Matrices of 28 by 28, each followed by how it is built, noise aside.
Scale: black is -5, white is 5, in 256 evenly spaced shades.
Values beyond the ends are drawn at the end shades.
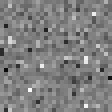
sparse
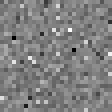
sparse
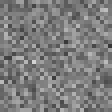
Toeplitz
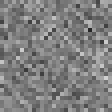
Toeplitz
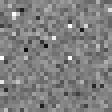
sparse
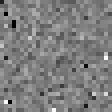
sparse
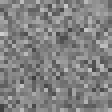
Toeplitz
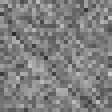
Toeplitz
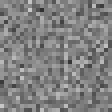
noise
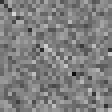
diagonal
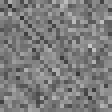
Toeplitz
